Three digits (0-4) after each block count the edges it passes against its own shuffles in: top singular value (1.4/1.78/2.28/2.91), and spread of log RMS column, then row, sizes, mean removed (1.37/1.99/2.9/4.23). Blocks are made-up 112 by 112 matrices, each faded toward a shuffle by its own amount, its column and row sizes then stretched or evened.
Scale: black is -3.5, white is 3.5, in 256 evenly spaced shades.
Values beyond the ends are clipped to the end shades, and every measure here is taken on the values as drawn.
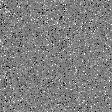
0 1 0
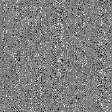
2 3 0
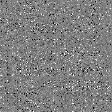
0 2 2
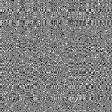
4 1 2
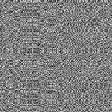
4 0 2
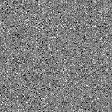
2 1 1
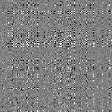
4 3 3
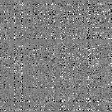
0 3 3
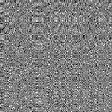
4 2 0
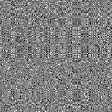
4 1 1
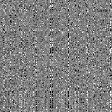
3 3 1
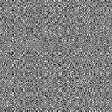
4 2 2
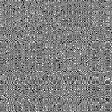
4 0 2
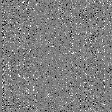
1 3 0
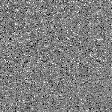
2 0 1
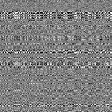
4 0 4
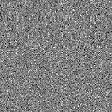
3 1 0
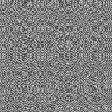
4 0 2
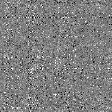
2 2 2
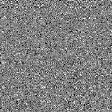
3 1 2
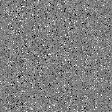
0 2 0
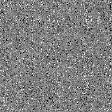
1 2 1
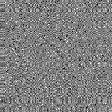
4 0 1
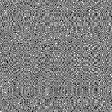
4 1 0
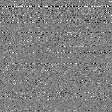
3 0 3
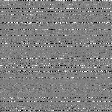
2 0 4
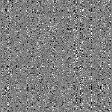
3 3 1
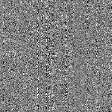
2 3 0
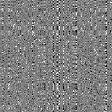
4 3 0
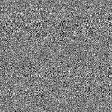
2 1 2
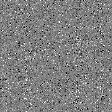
0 2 1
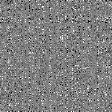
0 3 2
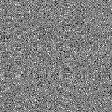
3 0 0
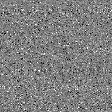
2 0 1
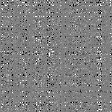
1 3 3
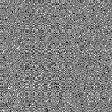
4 1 1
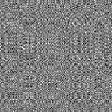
4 1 2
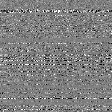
3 0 4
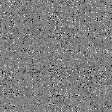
0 2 2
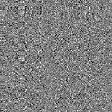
3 2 1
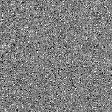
2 1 0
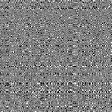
4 1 3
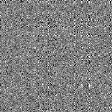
3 3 2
